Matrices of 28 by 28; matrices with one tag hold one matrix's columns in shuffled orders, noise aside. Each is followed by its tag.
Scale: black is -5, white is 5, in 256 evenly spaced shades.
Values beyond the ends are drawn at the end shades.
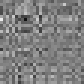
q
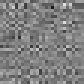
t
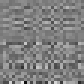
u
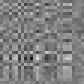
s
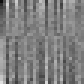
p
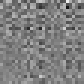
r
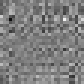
q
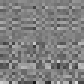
u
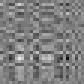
s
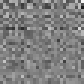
r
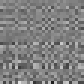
u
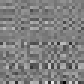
u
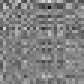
r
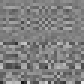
u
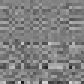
u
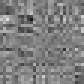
q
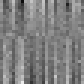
p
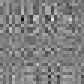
q
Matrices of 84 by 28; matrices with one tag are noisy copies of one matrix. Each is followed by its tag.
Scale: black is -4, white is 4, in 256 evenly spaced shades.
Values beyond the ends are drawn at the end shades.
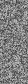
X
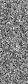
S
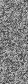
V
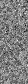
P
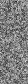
S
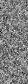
P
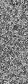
P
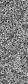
X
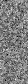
V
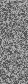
S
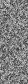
P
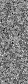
S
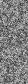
V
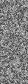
X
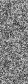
S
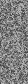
S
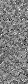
P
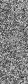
S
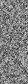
P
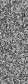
S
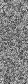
V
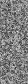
S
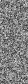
X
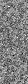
V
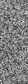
P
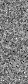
X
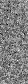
S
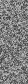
P
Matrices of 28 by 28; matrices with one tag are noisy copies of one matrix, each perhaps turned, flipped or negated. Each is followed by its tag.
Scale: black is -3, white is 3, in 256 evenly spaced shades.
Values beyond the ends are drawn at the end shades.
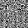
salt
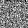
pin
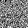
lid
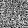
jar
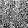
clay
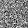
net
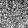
clay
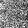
clay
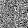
lid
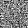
jar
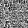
salt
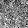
clay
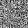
jar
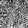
clay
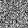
net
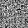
salt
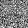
lid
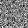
pin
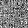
jar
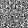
net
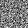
pin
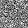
net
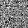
salt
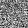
jar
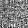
jar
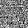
salt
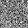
net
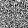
lid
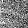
clay
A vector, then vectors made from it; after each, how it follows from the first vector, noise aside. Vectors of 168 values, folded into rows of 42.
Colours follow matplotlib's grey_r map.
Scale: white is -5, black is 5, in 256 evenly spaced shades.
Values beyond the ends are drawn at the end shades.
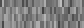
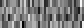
reversed, negated, scaled up.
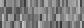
reversed.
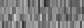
reversed, negated.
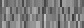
sign-scrambled.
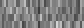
reversed, negated.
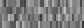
reversed.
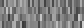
reversed, negated.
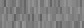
reversed, shrunk.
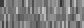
sign-scrambled.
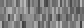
reversed, negated.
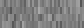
reversed, shrunk.
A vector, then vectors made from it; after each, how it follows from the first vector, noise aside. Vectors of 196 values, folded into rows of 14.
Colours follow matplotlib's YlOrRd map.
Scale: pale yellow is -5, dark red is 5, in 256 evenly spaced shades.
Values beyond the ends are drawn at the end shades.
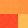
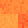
negated, shrunk.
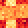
wrapped around, scaled up.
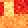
wrapped around, scaled up.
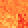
negated, partly zeroed.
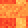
wrapped around.
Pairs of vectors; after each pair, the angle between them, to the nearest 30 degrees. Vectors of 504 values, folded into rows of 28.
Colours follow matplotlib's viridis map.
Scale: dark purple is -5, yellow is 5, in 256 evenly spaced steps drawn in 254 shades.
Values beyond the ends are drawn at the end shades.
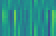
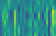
30 degrees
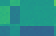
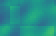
120 degrees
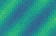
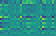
90 degrees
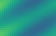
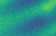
60 degrees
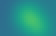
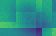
120 degrees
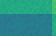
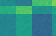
60 degrees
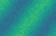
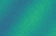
30 degrees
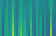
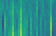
30 degrees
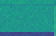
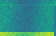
150 degrees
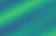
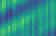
150 degrees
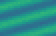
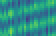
150 degrees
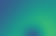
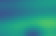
30 degrees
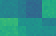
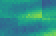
120 degrees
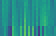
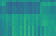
60 degrees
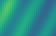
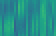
120 degrees
